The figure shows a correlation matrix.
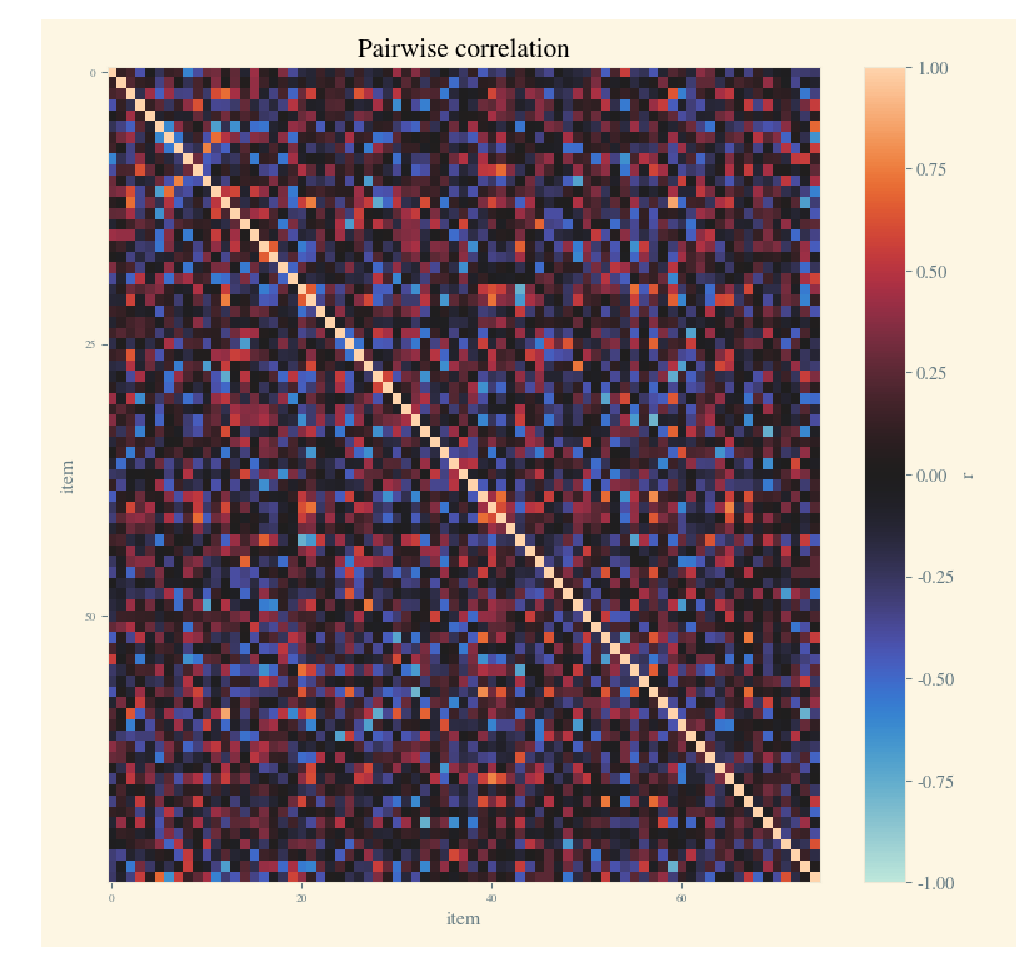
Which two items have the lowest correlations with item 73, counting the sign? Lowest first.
59, 12
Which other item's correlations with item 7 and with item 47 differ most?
10
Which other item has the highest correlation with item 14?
45
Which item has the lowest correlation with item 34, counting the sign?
53
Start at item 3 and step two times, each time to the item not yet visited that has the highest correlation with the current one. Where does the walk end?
41
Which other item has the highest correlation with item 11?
6
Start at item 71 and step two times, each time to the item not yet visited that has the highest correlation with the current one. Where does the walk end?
5
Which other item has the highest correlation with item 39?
57
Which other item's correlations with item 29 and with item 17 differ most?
16
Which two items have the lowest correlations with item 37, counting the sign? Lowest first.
18, 53
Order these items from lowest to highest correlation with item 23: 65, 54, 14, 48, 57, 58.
54, 14, 48, 58, 65, 57
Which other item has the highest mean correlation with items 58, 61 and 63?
35
